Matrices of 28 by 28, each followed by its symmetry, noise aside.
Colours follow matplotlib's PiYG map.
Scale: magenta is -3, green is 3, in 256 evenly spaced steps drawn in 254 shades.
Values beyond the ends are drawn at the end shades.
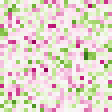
mirrored top to bottom.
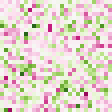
symmetric.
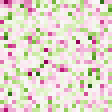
mirrored top to bottom.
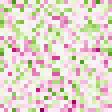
mirrored left to right.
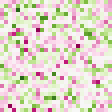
same after a half turn.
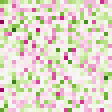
mirrored top to bottom.
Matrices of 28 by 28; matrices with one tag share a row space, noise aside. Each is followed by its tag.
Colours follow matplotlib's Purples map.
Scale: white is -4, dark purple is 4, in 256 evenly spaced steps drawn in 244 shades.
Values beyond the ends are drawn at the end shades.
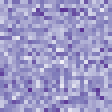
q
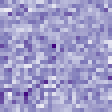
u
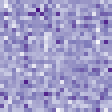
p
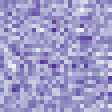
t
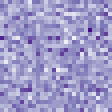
q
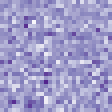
p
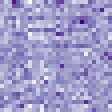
p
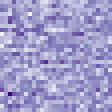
u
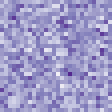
q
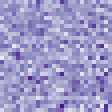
q
